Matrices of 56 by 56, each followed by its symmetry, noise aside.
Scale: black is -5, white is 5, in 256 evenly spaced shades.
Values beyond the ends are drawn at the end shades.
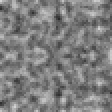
mirrored top to bottom.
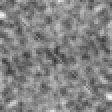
same after a half turn.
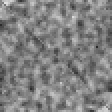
same after a half turn.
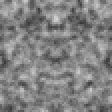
mirrored left to right.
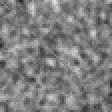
no symmetry.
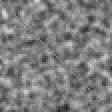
no symmetry.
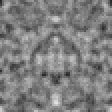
mirrored left to right.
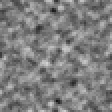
same after a half turn.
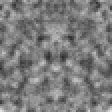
mirrored left to right.
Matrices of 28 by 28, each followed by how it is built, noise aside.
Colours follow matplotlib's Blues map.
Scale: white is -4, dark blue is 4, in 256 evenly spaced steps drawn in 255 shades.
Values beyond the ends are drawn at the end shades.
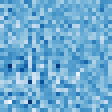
low rank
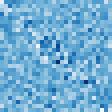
banded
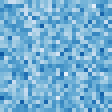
repeating rows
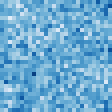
smooth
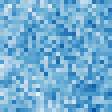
smooth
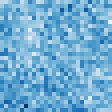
smooth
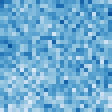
smooth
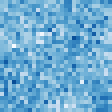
smooth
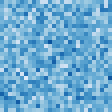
noise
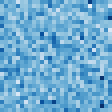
uneven columns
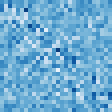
banded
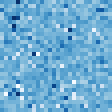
sparse
